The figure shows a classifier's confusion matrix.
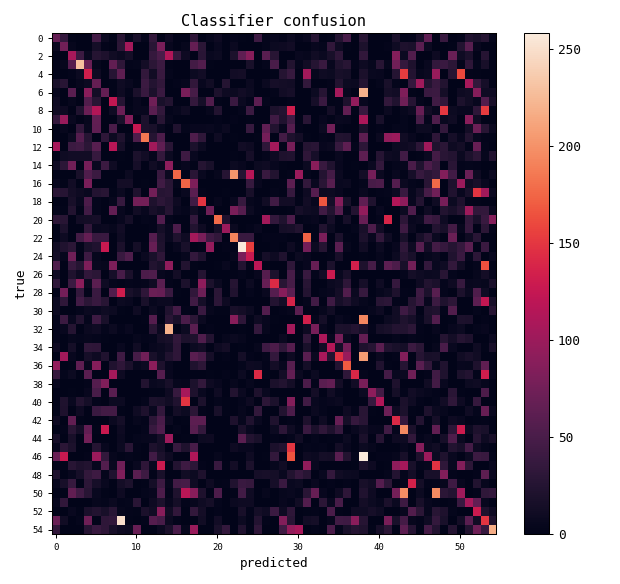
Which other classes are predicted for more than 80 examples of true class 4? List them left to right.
31, 43, 47, 50
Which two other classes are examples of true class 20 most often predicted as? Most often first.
41, 26
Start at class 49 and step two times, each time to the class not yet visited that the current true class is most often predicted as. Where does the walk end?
14
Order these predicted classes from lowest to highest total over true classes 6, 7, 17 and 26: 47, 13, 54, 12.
54, 13, 47, 12
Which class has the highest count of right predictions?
23
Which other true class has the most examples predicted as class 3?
27
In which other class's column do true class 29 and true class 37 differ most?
25
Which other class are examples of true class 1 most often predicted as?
9
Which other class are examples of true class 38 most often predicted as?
6
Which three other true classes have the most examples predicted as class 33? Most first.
18, 35, 22
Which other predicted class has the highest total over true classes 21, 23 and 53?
8
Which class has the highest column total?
38
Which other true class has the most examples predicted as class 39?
15
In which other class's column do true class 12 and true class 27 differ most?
7
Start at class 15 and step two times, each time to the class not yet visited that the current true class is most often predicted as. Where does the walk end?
31
